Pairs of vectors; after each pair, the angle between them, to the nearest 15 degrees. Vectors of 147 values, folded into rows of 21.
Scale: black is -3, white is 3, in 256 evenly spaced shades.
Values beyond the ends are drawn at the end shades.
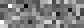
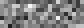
90 degrees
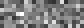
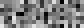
135 degrees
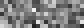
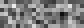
135 degrees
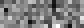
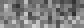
90 degrees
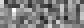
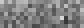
75 degrees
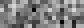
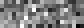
135 degrees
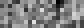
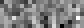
90 degrees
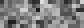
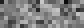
30 degrees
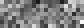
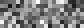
150 degrees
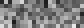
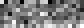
105 degrees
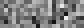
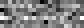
105 degrees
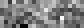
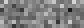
60 degrees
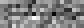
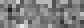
75 degrees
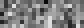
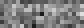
60 degrees
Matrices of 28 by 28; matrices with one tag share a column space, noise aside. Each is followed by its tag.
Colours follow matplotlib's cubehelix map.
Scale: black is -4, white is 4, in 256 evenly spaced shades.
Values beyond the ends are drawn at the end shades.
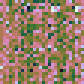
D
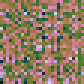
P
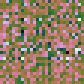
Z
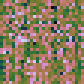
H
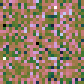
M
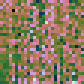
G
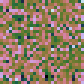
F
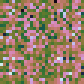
P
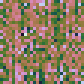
G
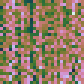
G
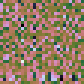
F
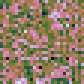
M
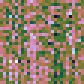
H
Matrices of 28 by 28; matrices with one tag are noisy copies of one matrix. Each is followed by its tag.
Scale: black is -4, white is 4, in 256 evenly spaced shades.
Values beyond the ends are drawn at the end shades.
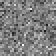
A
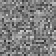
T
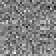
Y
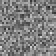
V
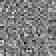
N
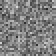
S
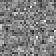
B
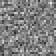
B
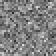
A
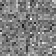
S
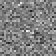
T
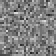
B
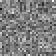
S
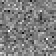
A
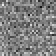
V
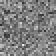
A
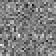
N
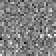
N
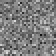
Y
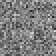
T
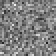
A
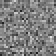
B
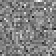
T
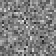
B
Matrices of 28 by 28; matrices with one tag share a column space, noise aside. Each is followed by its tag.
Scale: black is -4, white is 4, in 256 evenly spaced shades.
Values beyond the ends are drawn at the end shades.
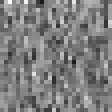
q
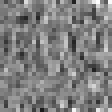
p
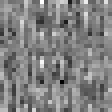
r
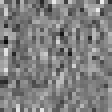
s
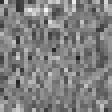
s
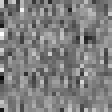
s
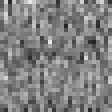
q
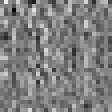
s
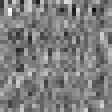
s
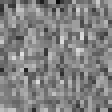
s
